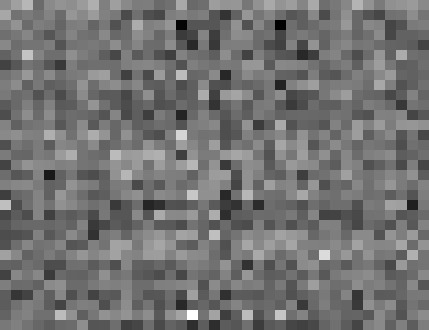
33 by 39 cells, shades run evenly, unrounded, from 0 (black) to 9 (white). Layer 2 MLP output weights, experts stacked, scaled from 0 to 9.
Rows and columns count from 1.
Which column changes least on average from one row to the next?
4
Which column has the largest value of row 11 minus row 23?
9
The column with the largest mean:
23
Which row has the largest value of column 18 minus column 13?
32
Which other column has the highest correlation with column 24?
15
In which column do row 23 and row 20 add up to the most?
18
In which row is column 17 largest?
14
